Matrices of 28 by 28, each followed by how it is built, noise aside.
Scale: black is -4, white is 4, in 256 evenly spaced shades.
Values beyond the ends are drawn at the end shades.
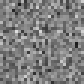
repeating columns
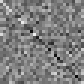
diagonal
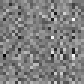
low rank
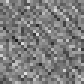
Toeplitz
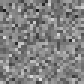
noise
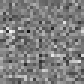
uneven rows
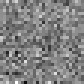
low rank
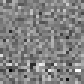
uneven rows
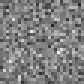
repeating columns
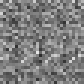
repeating columns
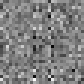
low rank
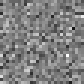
low rank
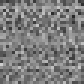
repeating columns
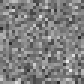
noise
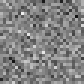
Toeplitz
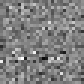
uneven rows
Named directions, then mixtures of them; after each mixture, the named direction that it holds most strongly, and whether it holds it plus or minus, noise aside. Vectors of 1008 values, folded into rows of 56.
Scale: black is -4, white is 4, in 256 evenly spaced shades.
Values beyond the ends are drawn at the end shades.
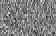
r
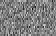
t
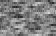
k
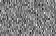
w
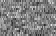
k, minus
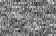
k, minus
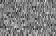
r, minus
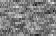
k, minus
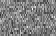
t, minus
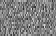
t, plus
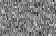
w, plus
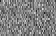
w, minus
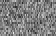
r, plus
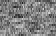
k, plus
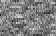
k, minus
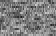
k, plus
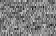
t, plus
